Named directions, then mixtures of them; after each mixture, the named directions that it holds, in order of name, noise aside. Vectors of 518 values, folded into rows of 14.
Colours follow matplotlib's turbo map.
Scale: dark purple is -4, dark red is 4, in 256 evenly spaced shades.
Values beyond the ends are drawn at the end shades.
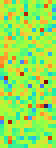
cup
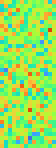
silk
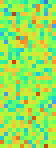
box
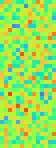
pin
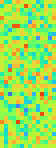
pin.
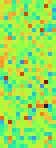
cup.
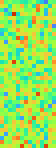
box.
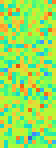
silk.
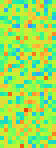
box, pin.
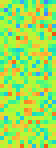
box, pin.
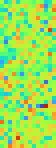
box, cup.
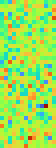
cup, silk.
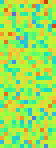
box.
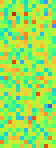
box, cup.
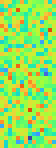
silk.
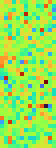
cup.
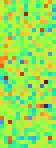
cup.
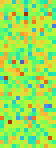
box, cup.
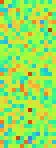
box, silk.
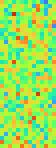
box.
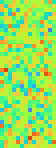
silk.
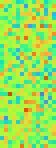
box, pin.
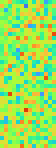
box, pin.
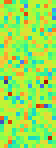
cup, pin.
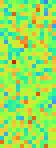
box.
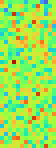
box.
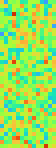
box.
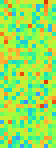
box, cup.
